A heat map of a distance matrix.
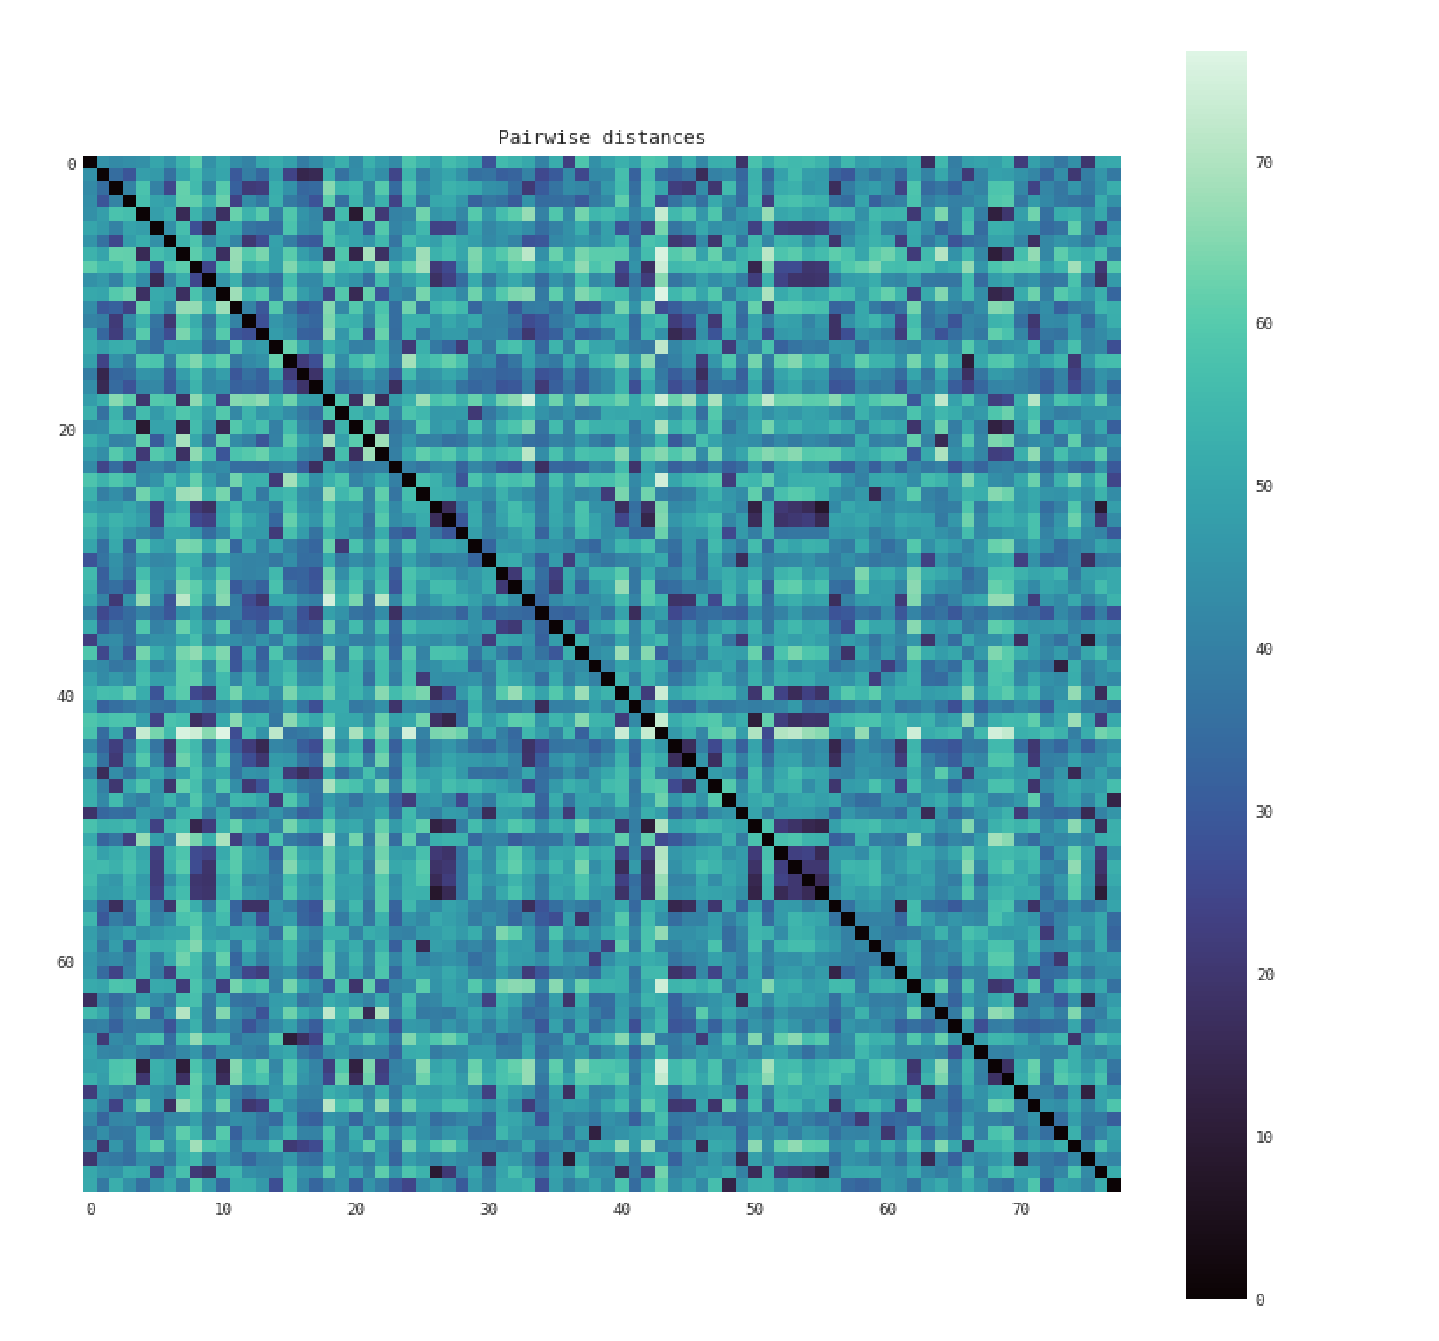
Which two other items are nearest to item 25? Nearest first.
59, 39
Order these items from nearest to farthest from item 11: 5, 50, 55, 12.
12, 5, 55, 50
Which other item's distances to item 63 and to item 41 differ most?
0
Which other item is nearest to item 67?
65
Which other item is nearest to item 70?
75
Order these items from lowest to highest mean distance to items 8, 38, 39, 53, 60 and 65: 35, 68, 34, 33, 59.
34, 59, 33, 35, 68
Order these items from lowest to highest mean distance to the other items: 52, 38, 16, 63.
16, 63, 38, 52
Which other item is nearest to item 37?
57
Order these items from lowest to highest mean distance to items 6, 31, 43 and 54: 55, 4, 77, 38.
55, 38, 77, 4
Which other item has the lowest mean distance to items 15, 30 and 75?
49
